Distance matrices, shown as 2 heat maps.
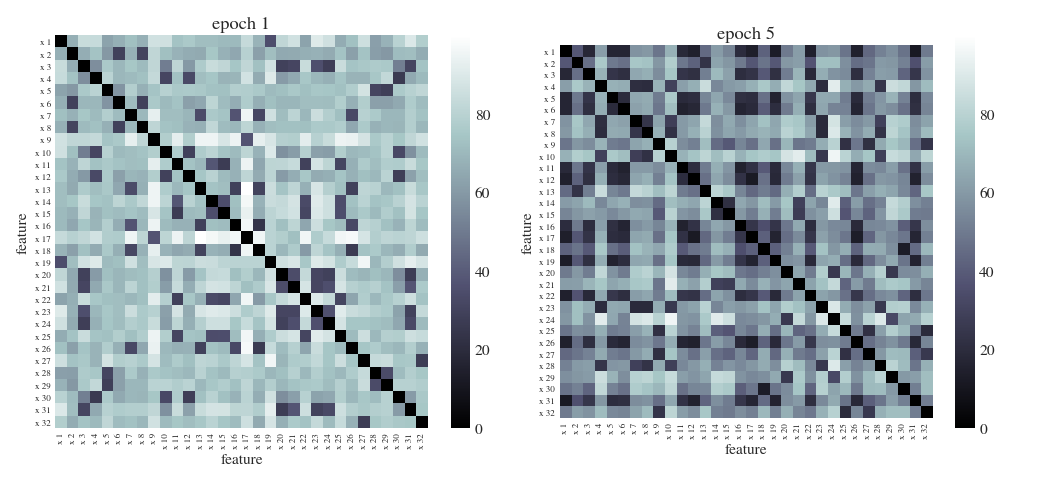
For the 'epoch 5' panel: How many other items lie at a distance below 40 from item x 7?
5
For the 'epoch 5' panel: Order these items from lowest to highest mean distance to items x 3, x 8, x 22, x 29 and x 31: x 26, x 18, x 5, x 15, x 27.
x 26, x 5, x 18, x 27, x 15
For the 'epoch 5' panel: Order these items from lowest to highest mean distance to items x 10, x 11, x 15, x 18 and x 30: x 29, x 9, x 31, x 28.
x 31, x 28, x 9, x 29
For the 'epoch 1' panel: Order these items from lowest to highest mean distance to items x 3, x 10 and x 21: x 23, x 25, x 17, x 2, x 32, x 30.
x 23, x 30, x 2, x 32, x 17, x 25
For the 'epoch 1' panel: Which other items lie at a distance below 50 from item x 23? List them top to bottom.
x 3, x 20, x 21, x 24, x 31
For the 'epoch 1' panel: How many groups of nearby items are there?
9
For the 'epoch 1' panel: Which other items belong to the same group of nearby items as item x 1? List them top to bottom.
x 19
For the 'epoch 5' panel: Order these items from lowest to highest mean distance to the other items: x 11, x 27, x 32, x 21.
x 11, x 27, x 32, x 21
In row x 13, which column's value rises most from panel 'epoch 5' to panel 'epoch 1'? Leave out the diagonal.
x 17
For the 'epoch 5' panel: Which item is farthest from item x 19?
x 10
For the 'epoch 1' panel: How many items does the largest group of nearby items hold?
6
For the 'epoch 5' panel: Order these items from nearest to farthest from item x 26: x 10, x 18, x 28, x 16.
x 16, x 18, x 28, x 10
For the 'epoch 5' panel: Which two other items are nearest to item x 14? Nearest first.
x 15, x 21
